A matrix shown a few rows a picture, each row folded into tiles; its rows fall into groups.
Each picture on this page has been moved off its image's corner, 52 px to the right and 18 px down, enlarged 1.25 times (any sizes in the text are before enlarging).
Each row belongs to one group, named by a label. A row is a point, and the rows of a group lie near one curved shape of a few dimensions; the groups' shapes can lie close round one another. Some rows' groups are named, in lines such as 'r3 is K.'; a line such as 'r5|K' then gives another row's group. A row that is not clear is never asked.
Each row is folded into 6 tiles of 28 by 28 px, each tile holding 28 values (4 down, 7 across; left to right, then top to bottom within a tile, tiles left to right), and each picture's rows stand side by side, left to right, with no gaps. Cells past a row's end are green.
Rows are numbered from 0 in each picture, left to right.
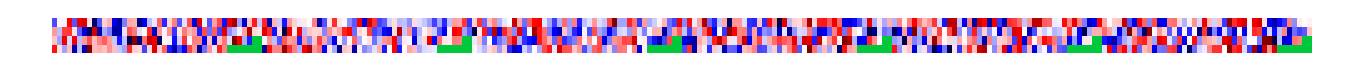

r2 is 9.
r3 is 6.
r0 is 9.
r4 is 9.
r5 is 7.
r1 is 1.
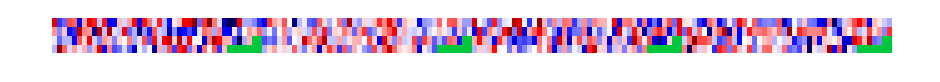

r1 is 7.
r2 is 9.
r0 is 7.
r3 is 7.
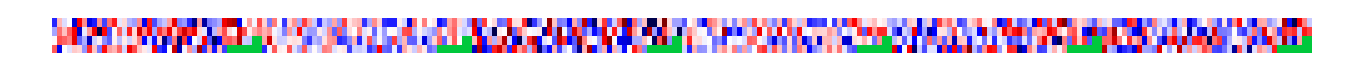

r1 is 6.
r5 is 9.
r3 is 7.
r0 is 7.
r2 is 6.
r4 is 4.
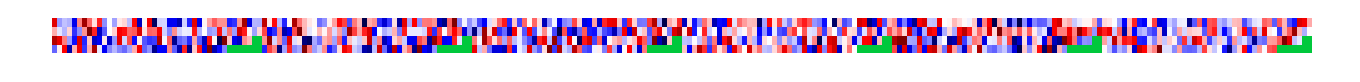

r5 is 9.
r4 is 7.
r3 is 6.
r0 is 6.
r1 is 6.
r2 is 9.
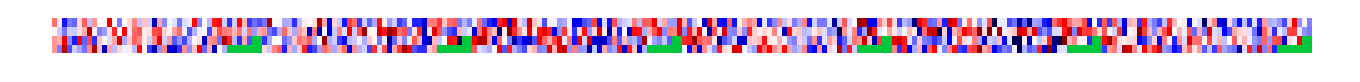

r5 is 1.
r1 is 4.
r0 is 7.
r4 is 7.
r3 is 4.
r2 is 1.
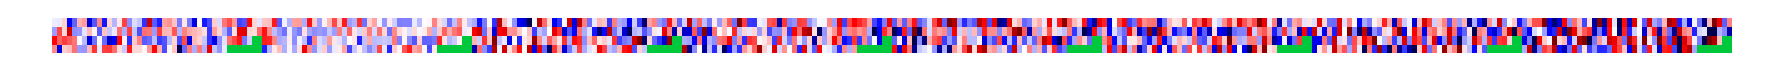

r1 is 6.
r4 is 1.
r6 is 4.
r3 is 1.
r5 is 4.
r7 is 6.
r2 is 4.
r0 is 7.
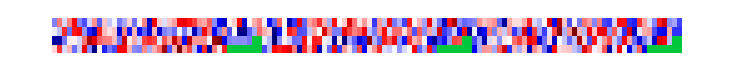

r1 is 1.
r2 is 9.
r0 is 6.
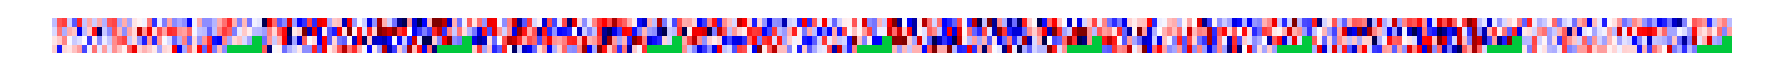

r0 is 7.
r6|4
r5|6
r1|7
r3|1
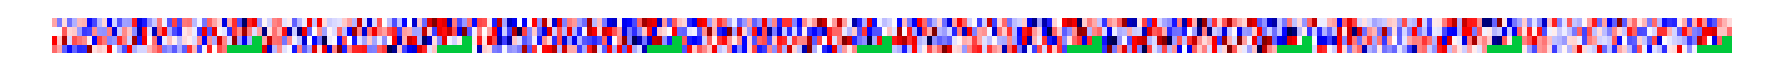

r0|9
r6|7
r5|6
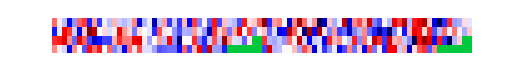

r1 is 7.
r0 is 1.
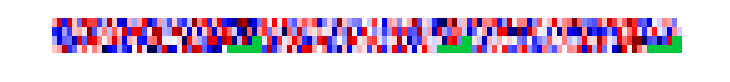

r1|6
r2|4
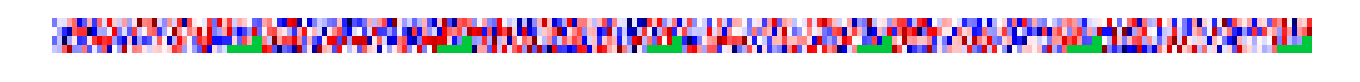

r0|1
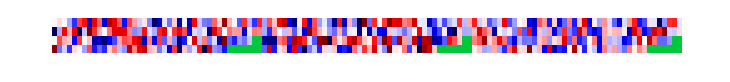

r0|1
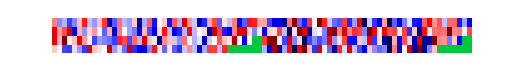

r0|9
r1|7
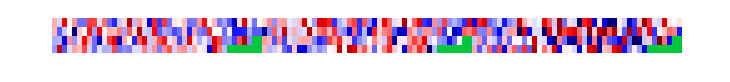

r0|6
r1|9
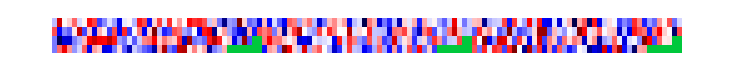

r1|1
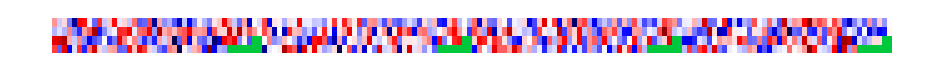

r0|7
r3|7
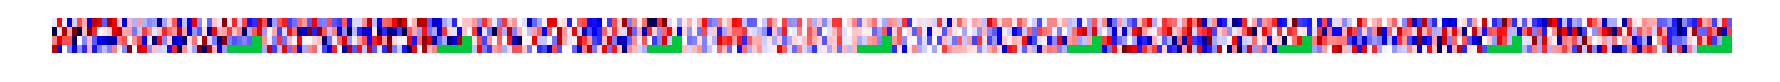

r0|1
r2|6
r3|4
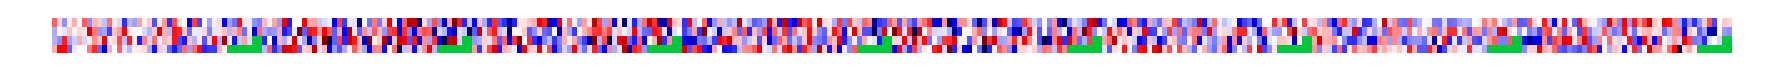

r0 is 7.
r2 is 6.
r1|6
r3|1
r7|7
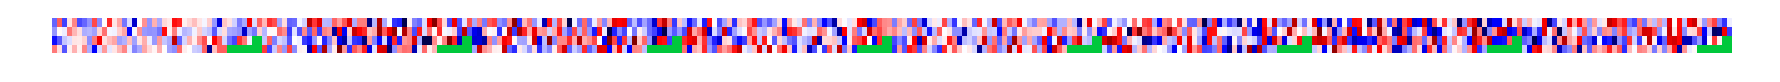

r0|6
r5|1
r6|9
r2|6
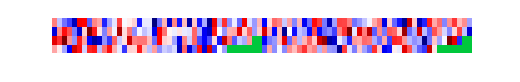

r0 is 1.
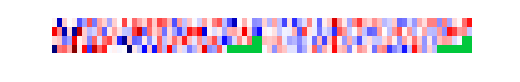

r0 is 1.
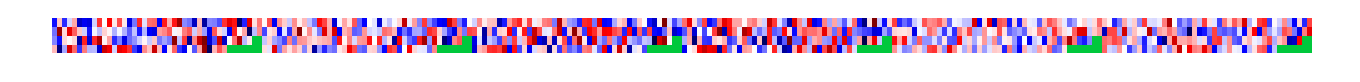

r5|9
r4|7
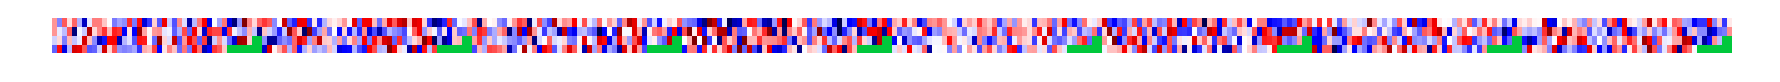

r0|6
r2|4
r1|7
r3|4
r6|1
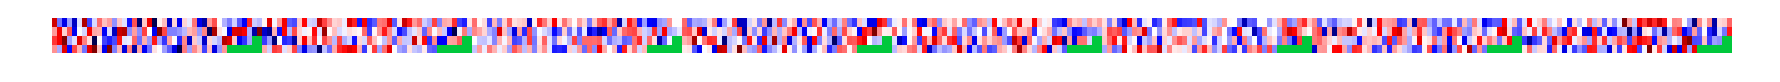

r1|9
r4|7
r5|4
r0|7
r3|9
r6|1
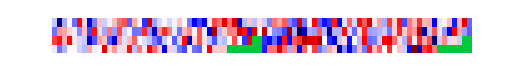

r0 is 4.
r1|1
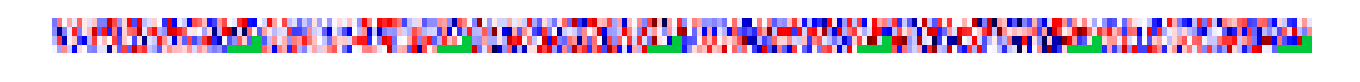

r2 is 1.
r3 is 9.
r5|4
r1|6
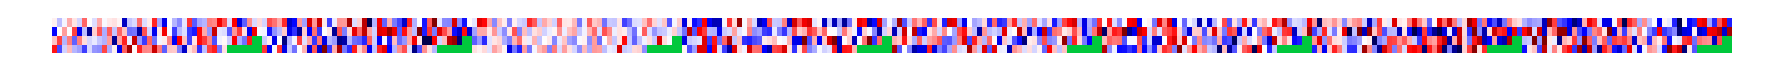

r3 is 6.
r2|7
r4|1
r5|1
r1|4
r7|4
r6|4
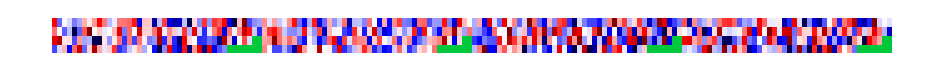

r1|9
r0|6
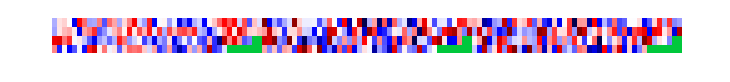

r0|7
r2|7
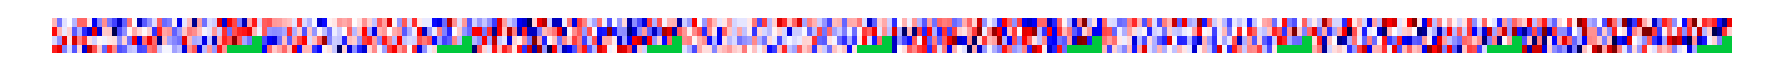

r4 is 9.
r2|4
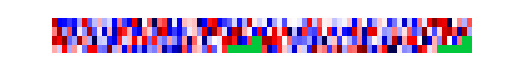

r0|7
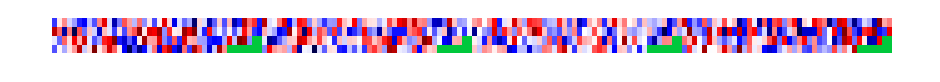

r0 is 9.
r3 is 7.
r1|7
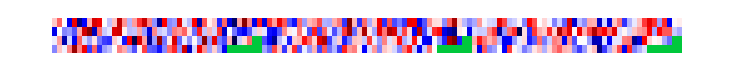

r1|9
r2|7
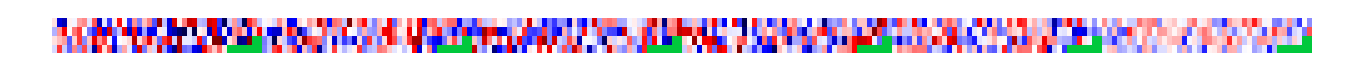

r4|7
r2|1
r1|1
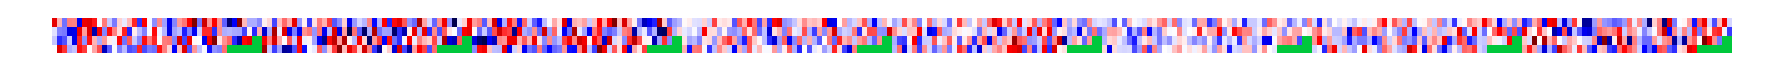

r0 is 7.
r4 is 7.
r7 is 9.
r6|4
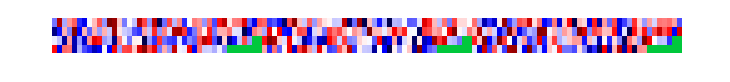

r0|1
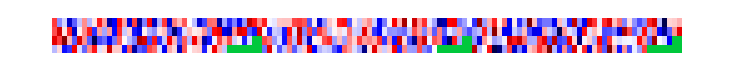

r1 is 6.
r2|1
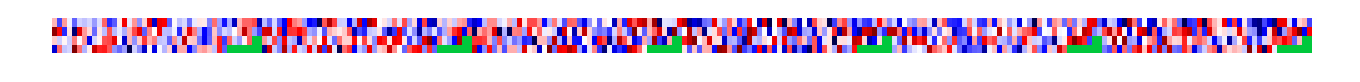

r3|7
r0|1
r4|9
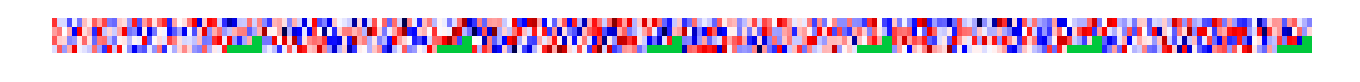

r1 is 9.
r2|9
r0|7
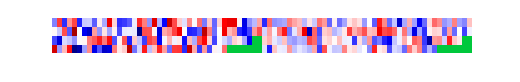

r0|1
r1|7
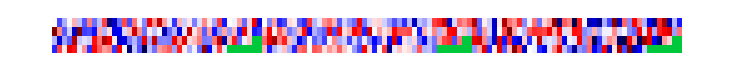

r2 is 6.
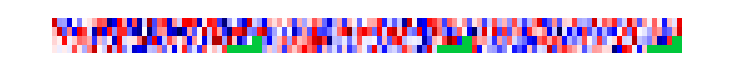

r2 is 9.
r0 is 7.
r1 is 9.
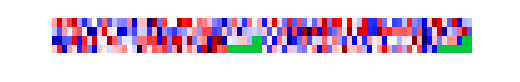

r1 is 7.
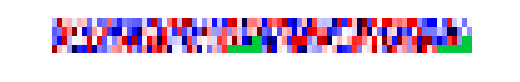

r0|1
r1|6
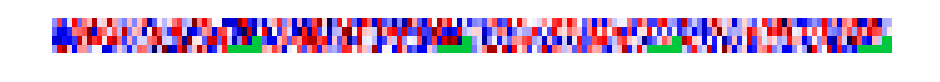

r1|9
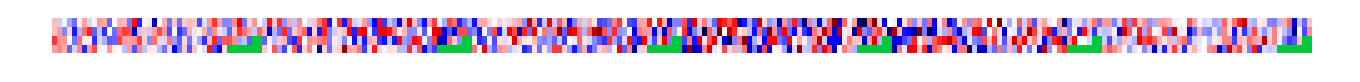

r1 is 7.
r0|7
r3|6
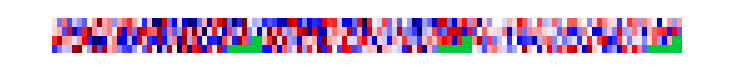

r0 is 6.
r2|4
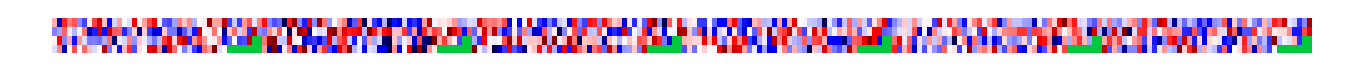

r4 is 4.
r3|9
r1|7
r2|1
